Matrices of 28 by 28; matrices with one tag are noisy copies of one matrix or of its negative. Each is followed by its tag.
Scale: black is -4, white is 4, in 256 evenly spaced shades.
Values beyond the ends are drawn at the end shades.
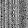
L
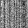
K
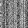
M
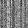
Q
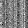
M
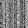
M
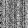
M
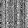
M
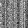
M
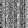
M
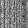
K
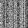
M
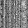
K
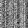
M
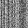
L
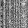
K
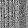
L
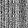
L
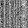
K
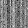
Q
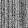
L
